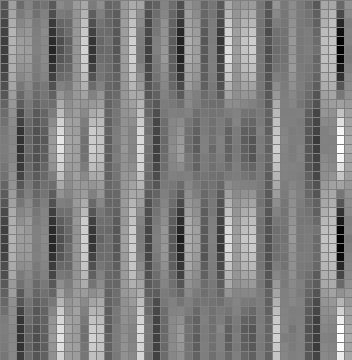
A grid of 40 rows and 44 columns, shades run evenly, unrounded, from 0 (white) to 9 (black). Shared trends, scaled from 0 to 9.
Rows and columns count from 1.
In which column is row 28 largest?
43
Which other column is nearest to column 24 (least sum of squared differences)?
30
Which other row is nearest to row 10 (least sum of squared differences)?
23
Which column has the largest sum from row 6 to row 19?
40
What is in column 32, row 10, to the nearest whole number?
3
